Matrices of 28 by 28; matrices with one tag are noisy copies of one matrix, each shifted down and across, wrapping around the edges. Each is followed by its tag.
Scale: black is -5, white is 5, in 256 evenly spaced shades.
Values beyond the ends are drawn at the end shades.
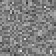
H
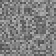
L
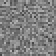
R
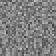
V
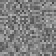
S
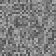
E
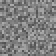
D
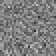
D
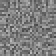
H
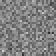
V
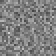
V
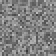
E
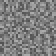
V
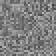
L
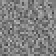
V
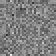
L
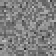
S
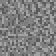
D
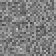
L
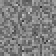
D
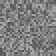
E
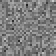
E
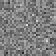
H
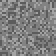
E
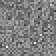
E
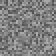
H
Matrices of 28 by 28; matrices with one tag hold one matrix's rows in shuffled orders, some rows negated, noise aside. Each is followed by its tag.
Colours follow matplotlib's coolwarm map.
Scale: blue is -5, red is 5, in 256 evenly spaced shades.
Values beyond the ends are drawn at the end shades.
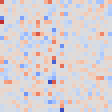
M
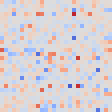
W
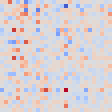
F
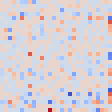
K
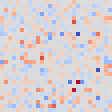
W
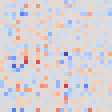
F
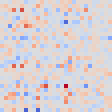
F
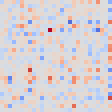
K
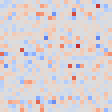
W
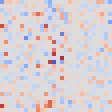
M
